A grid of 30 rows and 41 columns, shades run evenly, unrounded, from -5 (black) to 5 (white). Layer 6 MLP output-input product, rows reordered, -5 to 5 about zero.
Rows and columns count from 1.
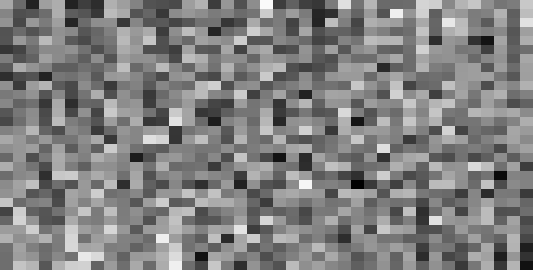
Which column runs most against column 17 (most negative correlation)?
21
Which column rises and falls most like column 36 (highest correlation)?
41
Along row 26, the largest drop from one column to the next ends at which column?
20
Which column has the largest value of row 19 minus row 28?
37
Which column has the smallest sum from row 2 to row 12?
25
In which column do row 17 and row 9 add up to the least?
4
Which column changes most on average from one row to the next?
24
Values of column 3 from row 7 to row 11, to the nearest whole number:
-1 1 -2 1 1
